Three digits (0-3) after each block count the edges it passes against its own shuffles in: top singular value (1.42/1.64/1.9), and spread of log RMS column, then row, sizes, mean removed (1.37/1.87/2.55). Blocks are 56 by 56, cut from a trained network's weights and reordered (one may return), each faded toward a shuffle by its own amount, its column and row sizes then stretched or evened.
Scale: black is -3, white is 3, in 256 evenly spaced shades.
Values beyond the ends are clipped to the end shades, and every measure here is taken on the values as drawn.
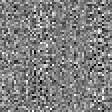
2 3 0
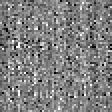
1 0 1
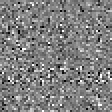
0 2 2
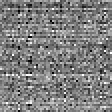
3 2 0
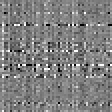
3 1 3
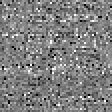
0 0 2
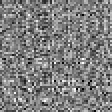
3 0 2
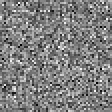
0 0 1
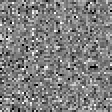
0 2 1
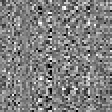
3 3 0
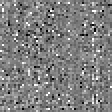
0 2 1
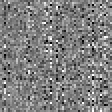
1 3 0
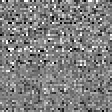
1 1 3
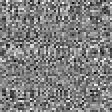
3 0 2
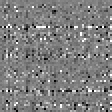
1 1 3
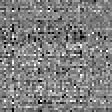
2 2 2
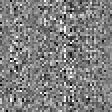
2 3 0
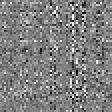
1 3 2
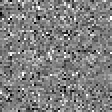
0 2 2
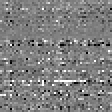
1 1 3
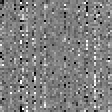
0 3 0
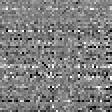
2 1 3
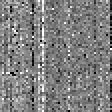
3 3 0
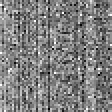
3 0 0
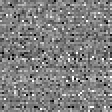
1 0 2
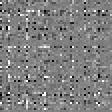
1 3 3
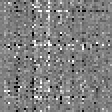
2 3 2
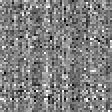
2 1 2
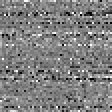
2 0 3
